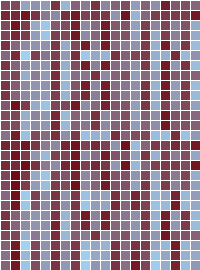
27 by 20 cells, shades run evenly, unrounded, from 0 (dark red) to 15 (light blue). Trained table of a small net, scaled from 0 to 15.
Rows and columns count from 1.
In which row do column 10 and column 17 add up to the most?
14
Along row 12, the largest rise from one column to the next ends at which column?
7
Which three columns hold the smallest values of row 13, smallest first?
17, 6, 10
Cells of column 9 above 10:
7
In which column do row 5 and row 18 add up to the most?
20
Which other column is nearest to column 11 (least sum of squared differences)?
19
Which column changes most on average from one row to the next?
9
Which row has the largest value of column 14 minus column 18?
15
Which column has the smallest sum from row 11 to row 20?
2
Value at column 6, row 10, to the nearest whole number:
4
